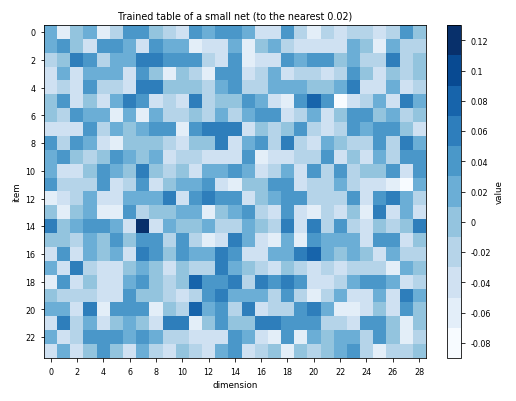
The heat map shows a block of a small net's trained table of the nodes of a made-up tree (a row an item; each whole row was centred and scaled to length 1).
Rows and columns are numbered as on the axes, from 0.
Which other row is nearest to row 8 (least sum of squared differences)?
19
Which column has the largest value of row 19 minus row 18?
27
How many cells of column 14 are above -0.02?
18
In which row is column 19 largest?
16
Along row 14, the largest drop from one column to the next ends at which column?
8
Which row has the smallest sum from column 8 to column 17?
9
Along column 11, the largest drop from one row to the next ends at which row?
21
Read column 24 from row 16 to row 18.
0 -0.02 0.04
